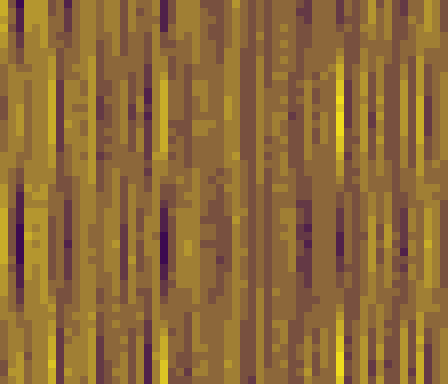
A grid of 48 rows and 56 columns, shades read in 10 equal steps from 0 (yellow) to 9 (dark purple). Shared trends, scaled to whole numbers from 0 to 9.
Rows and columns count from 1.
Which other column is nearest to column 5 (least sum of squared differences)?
30
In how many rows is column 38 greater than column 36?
44
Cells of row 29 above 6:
8
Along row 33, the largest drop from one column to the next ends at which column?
4
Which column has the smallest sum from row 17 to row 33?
1
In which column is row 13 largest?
19
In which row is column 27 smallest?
16
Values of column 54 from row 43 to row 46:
6 7 7 7
